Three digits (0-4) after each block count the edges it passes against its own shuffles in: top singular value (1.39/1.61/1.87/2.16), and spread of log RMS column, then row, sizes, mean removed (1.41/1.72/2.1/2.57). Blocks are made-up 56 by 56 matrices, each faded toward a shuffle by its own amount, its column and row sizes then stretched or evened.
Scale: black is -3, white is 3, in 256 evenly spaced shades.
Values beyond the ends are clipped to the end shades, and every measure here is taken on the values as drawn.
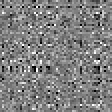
4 3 3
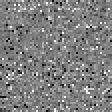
0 0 2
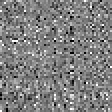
3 3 1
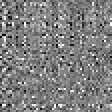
4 2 3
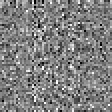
3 3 0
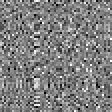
4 2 1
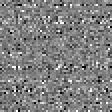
1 1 4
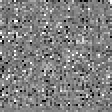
0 3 3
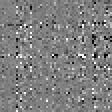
0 4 3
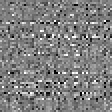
4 1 4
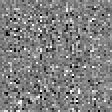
0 3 2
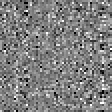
2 3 1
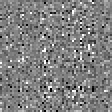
1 4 2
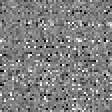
0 2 4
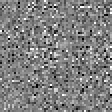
2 3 1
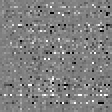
0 2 4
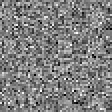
3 0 1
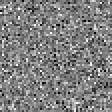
1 0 1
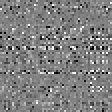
4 1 4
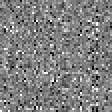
3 3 1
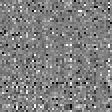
3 3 3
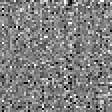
1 2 1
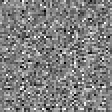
2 2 1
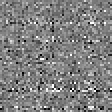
1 2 4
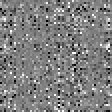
3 4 1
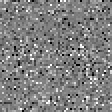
0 0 2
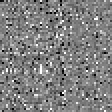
1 3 1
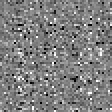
2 3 2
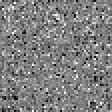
0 3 0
